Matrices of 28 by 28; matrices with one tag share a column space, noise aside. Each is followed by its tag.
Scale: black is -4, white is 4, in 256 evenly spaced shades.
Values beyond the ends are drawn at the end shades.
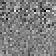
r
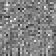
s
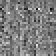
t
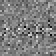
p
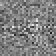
p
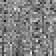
t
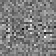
p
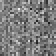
t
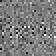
p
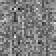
t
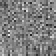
s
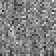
s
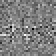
p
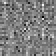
s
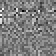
r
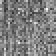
t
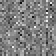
s
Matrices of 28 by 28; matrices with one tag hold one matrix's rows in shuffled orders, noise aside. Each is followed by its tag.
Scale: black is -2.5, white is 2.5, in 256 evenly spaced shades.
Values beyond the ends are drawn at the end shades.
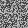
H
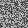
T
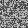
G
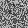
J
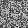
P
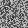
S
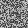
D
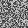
S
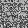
G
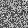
P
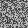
H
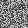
P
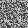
H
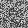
D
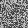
D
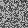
T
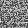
G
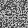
H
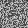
J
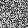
T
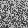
P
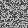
G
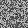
D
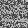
G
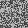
T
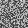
S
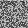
H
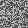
T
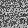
G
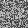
T
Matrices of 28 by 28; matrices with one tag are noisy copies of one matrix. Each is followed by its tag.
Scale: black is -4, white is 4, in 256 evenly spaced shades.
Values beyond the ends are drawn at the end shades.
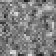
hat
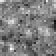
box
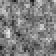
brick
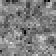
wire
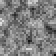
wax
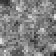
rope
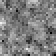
wax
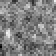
brick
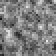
brick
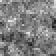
box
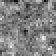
wire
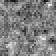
wire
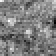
box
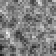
brick
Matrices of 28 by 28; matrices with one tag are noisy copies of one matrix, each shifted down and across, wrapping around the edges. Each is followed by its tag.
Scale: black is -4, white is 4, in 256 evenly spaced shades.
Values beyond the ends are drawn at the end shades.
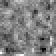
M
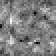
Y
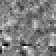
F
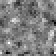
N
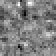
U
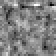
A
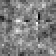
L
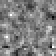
N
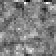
F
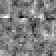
A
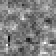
L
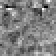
F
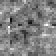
L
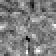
U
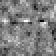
A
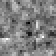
M
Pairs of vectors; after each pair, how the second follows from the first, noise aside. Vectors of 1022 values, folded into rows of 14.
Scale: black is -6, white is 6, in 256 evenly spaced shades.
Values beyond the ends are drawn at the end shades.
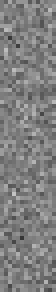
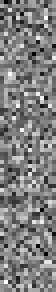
reversed, scaled up.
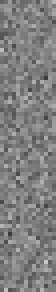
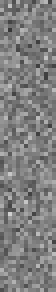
reversed, negated.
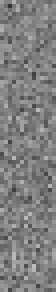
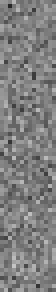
copied.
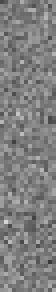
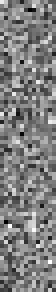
negated, scaled up.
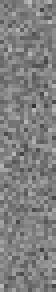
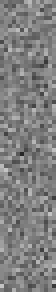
copied.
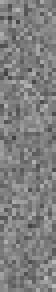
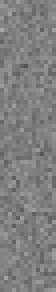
reversed, shrunk.
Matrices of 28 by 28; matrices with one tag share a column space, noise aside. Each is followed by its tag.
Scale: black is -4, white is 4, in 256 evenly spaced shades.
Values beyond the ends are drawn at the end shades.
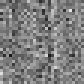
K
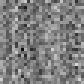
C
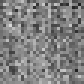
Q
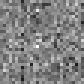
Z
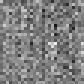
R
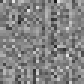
K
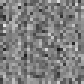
C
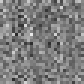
R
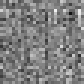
K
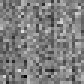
Q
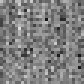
K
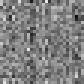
C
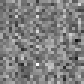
Z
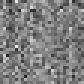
K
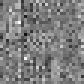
Z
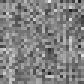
K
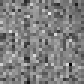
Z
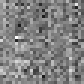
Q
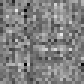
Z
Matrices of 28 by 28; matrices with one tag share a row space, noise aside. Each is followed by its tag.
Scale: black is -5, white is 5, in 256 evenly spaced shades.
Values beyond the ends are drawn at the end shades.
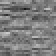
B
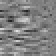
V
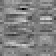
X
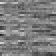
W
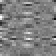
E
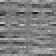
W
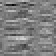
X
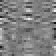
E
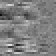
V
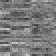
B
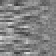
V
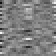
E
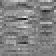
X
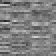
B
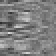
V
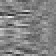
V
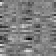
E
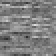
B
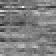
W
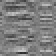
X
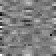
E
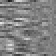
V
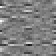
E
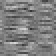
X
